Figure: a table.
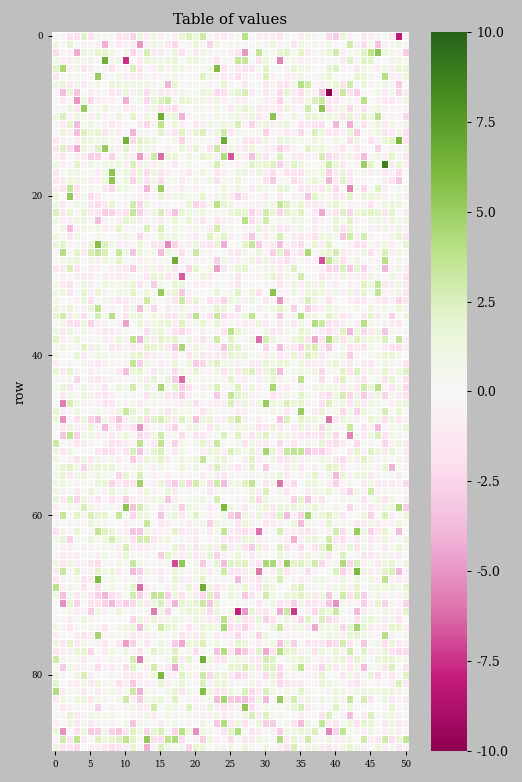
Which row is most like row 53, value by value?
81
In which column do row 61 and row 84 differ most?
35
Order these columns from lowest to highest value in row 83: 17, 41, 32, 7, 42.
41, 7, 17, 42, 32
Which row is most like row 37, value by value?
45
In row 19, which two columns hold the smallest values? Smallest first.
42, 13
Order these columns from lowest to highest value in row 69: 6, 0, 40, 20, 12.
12, 6, 20, 40, 0
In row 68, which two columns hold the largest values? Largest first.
6, 47
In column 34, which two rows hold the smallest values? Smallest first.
72, 63
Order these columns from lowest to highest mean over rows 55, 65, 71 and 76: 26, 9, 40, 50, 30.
40, 9, 50, 30, 26
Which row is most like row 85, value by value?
57
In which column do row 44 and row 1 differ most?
46
